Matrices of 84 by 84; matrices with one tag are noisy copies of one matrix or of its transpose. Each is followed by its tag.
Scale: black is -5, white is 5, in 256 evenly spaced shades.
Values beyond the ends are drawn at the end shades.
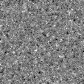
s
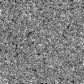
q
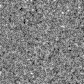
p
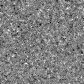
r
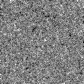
q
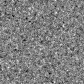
r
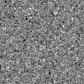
r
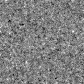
p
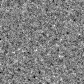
s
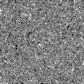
q
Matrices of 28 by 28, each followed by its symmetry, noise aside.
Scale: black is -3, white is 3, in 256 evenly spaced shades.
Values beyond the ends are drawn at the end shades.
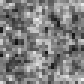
mirrored top to bottom.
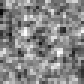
same after a half turn.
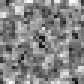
same after a half turn.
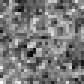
symmetric across the other diagonal.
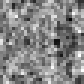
mirrored top to bottom.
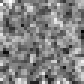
no symmetry.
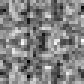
mirrored top to bottom.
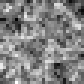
symmetric across the other diagonal.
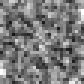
same after a half turn.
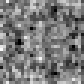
mirrored top to bottom.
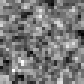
symmetric across the other diagonal.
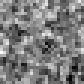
no symmetry.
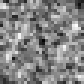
same after a half turn.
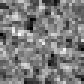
same after a half turn.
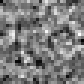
no symmetry.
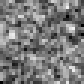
no symmetry.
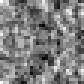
mirrored top to bottom.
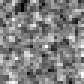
no symmetry.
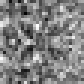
mirrored top to bottom.
